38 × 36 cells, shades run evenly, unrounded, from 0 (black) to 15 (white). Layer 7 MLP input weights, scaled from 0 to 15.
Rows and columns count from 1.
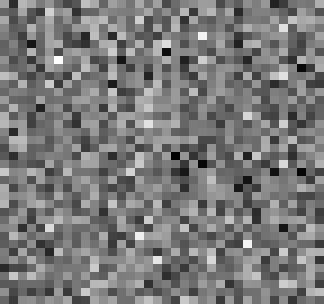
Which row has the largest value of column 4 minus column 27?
24
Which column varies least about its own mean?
26
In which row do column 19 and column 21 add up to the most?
29
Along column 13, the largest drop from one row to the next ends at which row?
11
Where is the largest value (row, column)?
8, 7
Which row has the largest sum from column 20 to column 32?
32
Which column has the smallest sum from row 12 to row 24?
21
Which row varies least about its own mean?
17
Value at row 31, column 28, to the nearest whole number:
14
